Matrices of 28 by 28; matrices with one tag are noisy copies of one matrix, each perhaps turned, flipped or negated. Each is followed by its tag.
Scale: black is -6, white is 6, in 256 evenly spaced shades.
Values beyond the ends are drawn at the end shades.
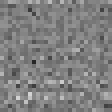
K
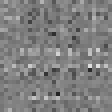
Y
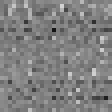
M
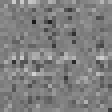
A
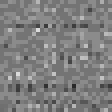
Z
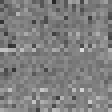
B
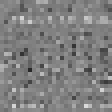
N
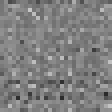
K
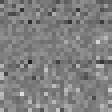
B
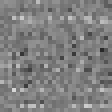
N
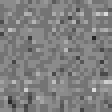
M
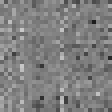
B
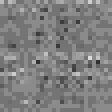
A
